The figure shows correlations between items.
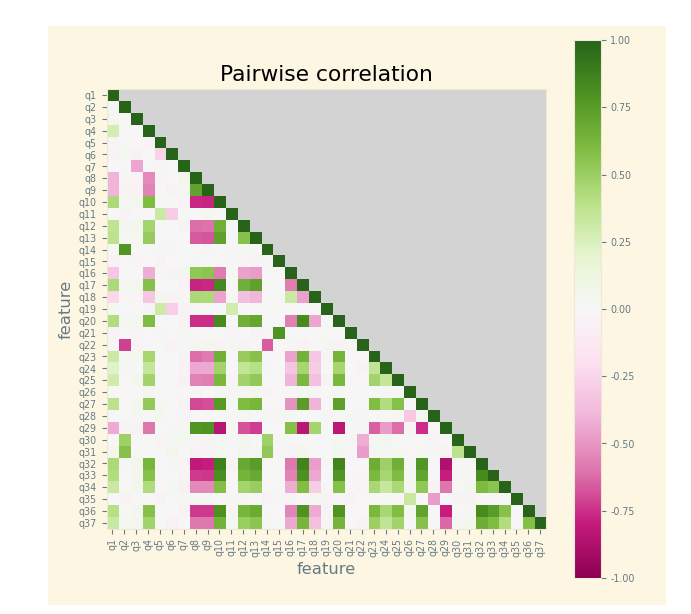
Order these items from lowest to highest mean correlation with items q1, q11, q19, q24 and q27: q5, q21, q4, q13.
q21, q5, q4, q13
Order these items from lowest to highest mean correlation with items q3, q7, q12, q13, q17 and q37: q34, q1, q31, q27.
q31, q1, q34, q27
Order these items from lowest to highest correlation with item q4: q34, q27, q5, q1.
q5, q1, q34, q27
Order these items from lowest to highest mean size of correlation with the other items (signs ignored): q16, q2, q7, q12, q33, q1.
q7, q2, q1, q16, q12, q33
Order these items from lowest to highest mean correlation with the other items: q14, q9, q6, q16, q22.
q9, q16, q22, q6, q14
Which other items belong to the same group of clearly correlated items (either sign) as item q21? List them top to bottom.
q15
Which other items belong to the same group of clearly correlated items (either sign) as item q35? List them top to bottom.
q26, q28
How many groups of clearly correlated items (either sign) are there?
6
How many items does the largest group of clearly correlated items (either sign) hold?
21
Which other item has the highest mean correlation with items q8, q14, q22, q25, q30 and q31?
q2
